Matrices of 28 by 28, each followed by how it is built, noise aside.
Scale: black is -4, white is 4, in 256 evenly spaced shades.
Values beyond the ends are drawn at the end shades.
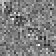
banded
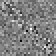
banded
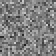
noise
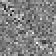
banded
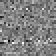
uneven rows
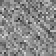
Toeplitz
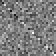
diagonal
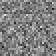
repeating columns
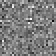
low rank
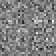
low rank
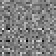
low rank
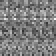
repeating columns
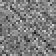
Toeplitz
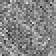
Toeplitz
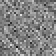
Toeplitz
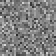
noise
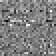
uneven rows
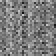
repeating rows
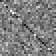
diagonal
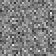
repeating rows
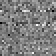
uneven rows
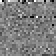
uneven rows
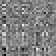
low rank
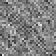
Toeplitz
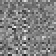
low rank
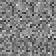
repeating columns
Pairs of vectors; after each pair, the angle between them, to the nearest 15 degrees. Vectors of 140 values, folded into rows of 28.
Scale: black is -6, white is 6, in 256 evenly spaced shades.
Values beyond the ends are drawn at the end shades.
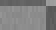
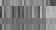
135 degrees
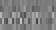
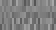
120 degrees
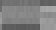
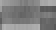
165 degrees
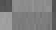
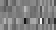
75 degrees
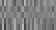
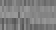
120 degrees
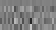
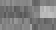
75 degrees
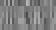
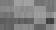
90 degrees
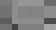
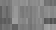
30 degrees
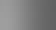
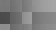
135 degrees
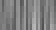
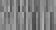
150 degrees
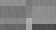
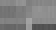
15 degrees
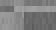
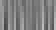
90 degrees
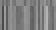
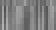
150 degrees
